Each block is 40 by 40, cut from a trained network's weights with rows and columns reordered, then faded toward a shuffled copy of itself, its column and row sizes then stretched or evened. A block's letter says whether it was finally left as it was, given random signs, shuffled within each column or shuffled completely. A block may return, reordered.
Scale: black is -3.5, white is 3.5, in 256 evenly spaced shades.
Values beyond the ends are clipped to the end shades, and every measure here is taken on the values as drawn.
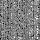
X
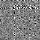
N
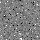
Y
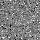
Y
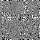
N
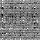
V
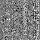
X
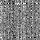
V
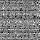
V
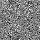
X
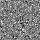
Y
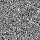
Y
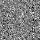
X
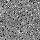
Y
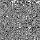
N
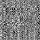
V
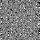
X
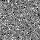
Y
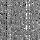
V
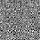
V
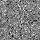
Y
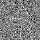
X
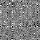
V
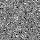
Y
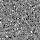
Y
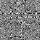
N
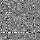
N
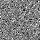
Y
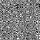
V
